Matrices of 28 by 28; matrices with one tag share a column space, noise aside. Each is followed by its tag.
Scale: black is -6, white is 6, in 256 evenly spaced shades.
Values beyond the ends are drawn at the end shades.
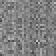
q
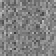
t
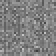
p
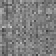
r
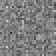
t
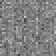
q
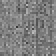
r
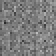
t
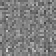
p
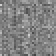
r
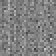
p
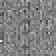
t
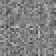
r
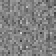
t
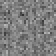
t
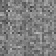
t
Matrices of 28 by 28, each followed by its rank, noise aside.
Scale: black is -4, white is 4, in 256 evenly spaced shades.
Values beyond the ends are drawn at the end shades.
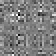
three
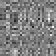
four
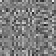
four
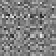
three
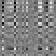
one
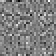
four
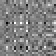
two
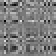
two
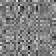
four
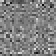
five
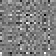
three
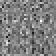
five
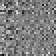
four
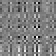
one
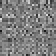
five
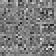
five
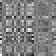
two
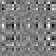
one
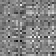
three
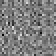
five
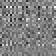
three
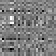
three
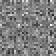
four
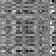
two
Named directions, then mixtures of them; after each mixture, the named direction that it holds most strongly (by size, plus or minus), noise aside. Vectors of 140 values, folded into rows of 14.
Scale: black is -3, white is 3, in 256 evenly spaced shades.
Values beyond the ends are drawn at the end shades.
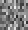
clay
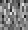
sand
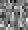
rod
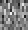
sand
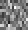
rod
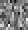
rod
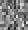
clay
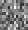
clay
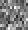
clay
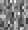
rod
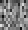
sand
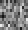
rod
